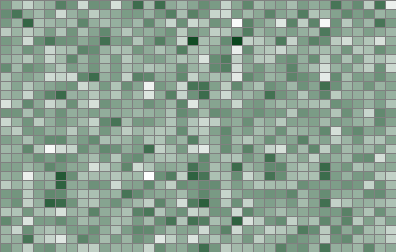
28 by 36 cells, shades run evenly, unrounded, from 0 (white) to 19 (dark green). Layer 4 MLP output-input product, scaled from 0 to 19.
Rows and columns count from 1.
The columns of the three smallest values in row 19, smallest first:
9, 13, 10
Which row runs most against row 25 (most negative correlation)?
3
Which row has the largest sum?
22
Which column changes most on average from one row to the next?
18
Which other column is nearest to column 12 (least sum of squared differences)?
2
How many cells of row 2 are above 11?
8
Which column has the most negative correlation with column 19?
21
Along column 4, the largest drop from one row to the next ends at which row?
14
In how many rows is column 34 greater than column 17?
11
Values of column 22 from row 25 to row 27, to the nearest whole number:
16 4 7
